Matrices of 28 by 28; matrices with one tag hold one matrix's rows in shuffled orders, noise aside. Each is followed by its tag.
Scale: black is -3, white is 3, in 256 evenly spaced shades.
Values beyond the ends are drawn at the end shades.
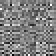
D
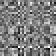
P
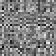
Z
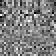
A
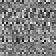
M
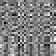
P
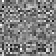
Z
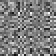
P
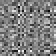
P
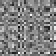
P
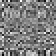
Z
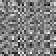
P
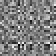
P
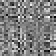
P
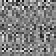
M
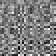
P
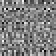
M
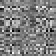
D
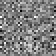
A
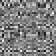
Z
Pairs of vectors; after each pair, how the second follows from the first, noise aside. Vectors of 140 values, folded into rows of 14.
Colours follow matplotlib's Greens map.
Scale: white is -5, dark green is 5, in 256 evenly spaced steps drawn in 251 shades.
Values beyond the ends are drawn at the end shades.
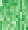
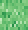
wrapped around, partly zeroed.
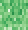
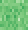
reversed, shrunk.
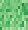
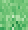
wrapped around, partly zeroed.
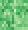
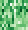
scaled up.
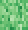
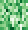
scaled up.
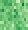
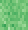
wrapped around, negated, shrunk.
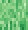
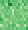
wrapped around, partly zeroed.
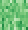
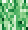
scaled up.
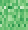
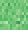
reversed, shrunk.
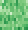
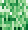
scaled up.
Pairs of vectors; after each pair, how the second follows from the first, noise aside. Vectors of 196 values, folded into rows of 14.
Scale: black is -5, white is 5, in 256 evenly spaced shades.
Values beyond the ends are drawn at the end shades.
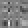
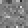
wrapped around, negated, partly zeroed.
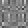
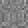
shrunk.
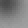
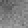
shrunk.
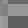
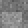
wrapped around, negated, shrunk.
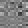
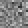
copied.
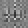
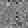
wrapped around, negated, partly zeroed.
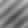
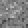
wrapped around, negated, partly zeroed.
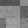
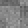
shrunk.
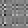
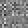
copied.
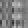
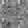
wrapped around, negated, partly zeroed.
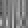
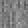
wrapped around, negated, shrunk.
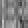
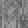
shrunk.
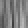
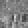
wrapped around, negated, partly zeroed.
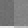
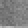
shrunk.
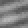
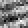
negated, scaled up.
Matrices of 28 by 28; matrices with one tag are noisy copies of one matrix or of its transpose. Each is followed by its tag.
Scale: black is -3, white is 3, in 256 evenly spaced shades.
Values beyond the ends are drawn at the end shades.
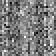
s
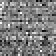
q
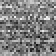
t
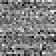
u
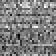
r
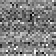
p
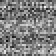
s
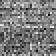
r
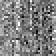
t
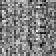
q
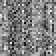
p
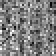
u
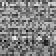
q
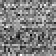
r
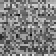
r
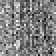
t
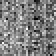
r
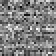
u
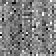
p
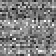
s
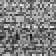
r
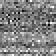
p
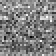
t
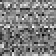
r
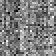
s
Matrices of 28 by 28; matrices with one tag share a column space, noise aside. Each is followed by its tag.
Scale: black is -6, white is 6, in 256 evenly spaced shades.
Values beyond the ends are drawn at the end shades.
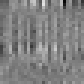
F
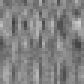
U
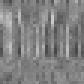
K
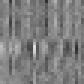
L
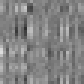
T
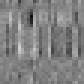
K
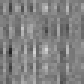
T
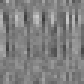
K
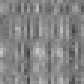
T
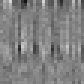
F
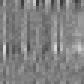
F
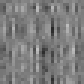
T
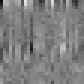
F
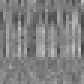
K
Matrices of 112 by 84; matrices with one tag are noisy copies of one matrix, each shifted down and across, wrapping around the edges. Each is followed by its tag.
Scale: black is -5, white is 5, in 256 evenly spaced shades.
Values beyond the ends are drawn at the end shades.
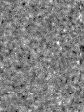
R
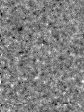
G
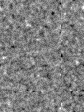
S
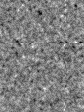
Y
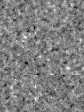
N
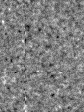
R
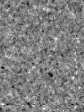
Y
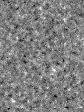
N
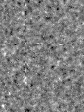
R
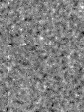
N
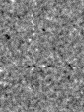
Y
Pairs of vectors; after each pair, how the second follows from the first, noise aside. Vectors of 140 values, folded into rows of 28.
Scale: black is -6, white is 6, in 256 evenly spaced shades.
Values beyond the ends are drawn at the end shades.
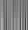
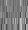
sign-scrambled.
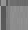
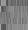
partly zeroed.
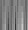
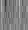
reversed, negated, partly zeroed.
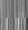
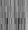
negated.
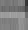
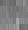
wrapped around, negated, shrunk.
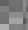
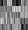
wrapped around, negated, scaled up.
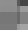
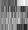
negated, scaled up.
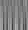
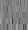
partly zeroed.
